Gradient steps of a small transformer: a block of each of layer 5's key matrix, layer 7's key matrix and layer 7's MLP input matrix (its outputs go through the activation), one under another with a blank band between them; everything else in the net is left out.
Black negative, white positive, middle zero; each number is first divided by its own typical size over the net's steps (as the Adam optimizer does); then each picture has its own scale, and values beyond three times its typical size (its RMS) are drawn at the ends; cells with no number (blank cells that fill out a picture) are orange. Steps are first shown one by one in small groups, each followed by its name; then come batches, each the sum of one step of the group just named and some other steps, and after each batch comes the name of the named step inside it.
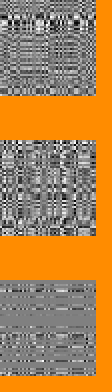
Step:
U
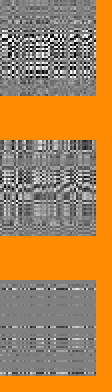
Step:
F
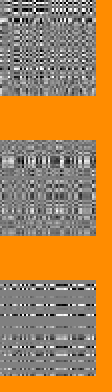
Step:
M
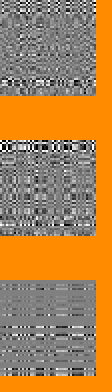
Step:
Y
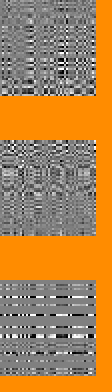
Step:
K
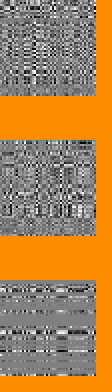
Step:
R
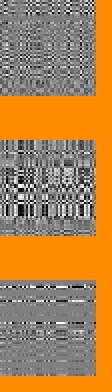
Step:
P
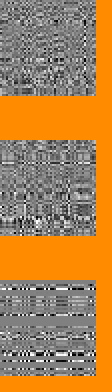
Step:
K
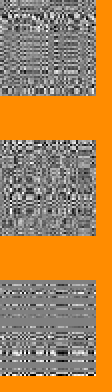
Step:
U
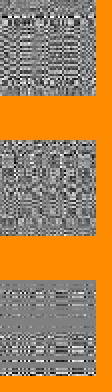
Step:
U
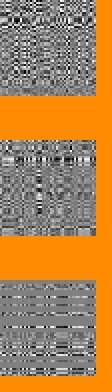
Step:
M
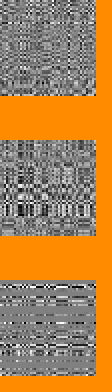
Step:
P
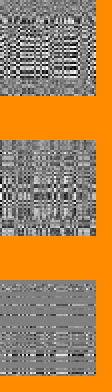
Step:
F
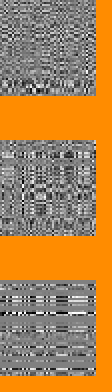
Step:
K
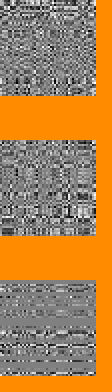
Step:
R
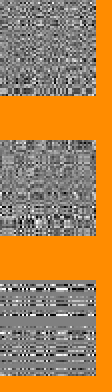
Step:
R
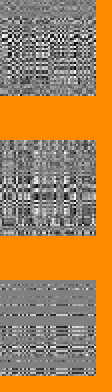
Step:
F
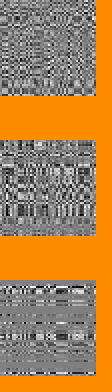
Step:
P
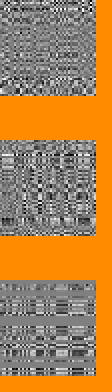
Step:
M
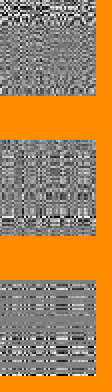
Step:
M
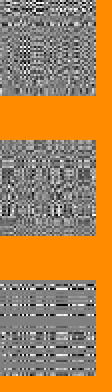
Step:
M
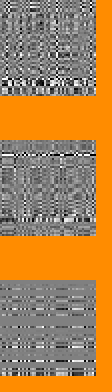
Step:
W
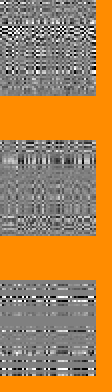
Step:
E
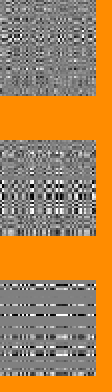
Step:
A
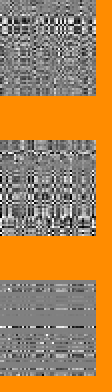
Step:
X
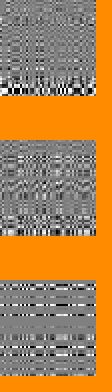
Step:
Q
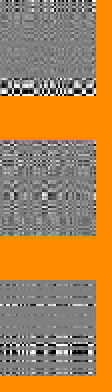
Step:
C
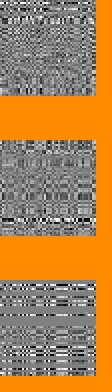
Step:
E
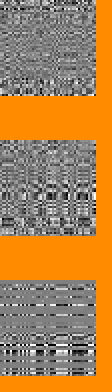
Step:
C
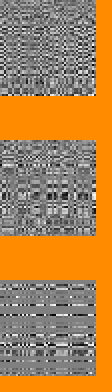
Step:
A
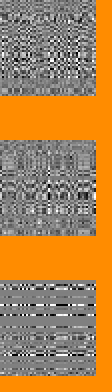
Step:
A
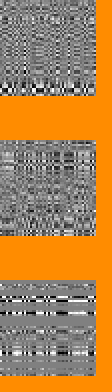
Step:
E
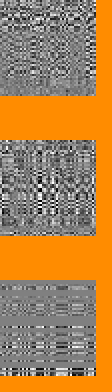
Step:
W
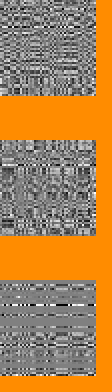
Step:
Q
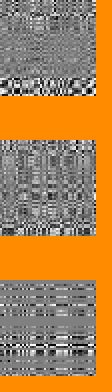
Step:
C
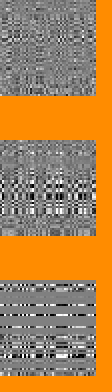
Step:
A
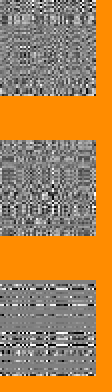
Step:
C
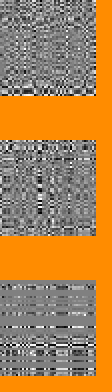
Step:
C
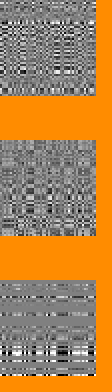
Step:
E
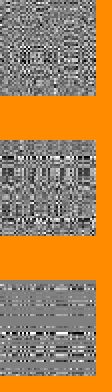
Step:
X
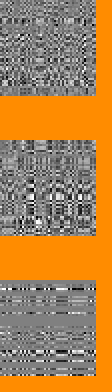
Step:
X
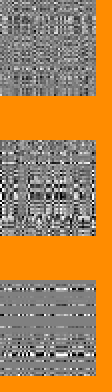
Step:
X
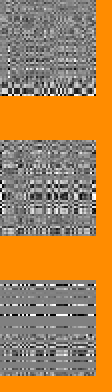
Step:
A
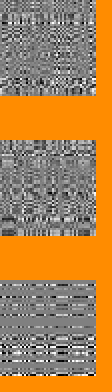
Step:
W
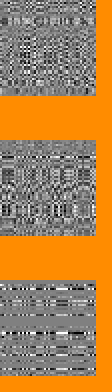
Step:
E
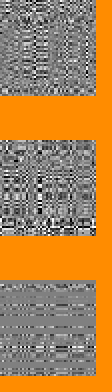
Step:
X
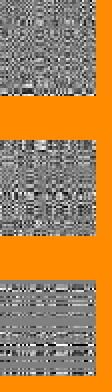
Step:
C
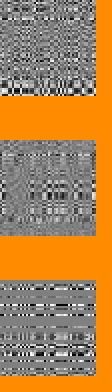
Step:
C
